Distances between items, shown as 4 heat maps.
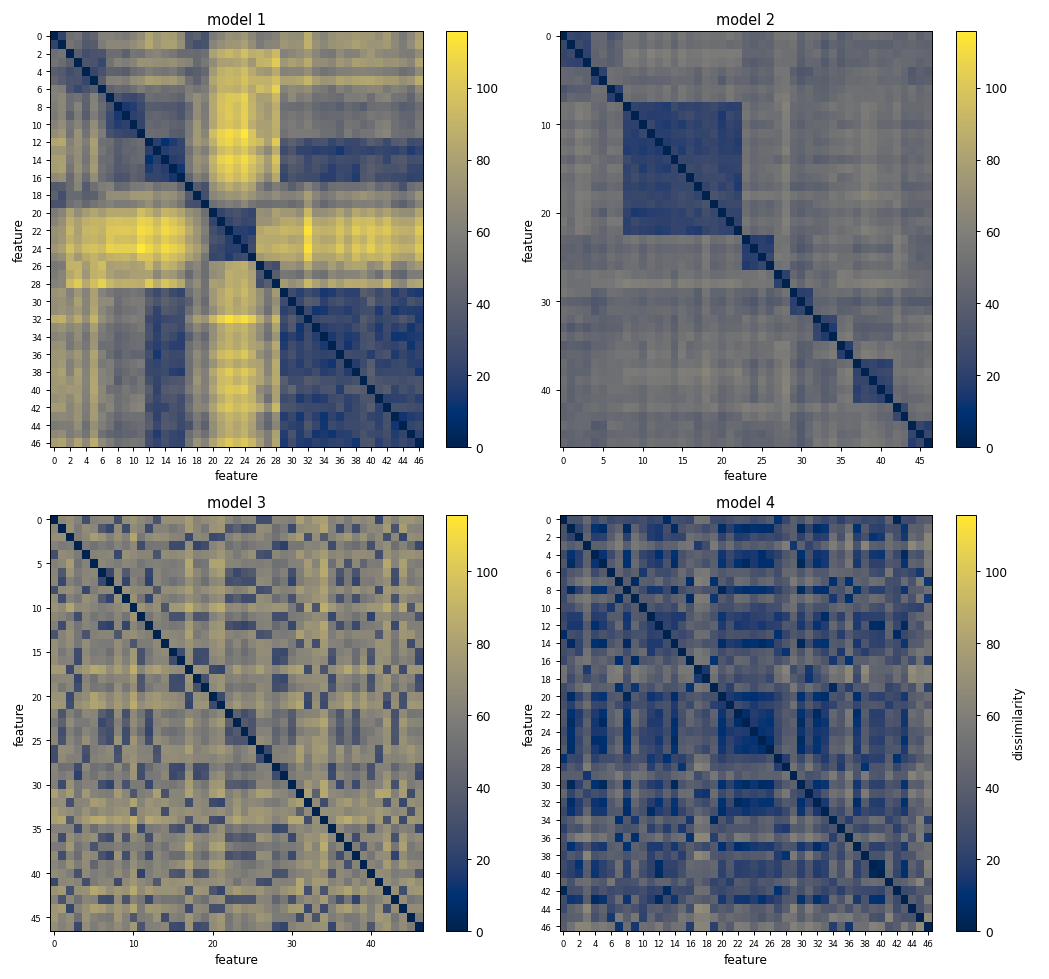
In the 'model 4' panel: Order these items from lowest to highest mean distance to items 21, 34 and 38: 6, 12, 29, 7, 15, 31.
7, 15, 12, 6, 31, 29
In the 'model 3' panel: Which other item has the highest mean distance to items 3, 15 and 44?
10
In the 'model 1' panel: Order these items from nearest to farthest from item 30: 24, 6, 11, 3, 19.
19, 11, 6, 3, 24
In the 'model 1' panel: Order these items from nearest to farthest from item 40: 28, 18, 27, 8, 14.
14, 8, 27, 18, 28
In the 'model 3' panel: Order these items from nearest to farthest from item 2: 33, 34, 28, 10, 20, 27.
20, 34, 28, 27, 33, 10
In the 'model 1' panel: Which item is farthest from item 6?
28
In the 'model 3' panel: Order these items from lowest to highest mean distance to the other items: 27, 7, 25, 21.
7, 25, 27, 21
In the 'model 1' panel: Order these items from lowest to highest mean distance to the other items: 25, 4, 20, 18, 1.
4, 18, 1, 20, 25
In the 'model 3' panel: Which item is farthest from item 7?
34
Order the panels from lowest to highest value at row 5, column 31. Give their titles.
model 4, model 2, model 3, model 1
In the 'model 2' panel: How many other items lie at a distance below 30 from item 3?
3
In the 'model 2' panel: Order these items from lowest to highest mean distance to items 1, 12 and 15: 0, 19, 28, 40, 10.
10, 19, 0, 40, 28
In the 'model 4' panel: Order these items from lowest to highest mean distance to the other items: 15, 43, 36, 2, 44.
43, 2, 15, 44, 36
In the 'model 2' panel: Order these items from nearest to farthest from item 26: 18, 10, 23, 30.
23, 30, 10, 18
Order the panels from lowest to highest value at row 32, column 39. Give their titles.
model 4, model 1, model 2, model 3
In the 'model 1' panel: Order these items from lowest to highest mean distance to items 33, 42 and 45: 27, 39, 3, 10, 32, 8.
32, 39, 8, 10, 27, 3
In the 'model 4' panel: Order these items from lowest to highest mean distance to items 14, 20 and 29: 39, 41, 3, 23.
23, 39, 3, 41
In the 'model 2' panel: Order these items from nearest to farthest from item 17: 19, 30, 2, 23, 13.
13, 19, 30, 23, 2
